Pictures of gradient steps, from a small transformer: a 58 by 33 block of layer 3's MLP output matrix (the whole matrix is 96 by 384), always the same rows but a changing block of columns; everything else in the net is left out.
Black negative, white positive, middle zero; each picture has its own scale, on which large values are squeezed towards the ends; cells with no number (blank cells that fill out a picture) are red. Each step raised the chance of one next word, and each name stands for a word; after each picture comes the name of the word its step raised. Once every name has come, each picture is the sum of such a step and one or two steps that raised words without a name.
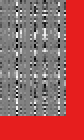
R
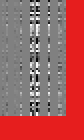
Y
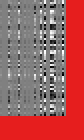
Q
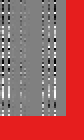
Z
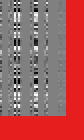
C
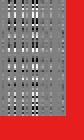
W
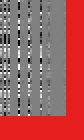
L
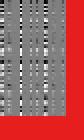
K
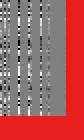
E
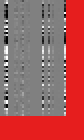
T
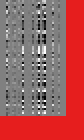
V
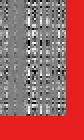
E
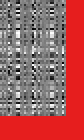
V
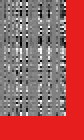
T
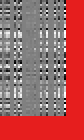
Z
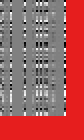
C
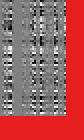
V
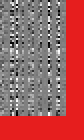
Q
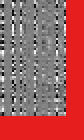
Q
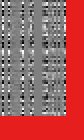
Q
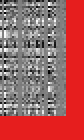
E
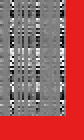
T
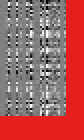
E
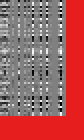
Y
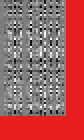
L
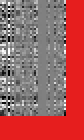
Q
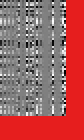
E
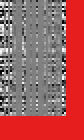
W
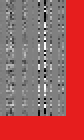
L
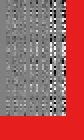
K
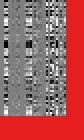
E
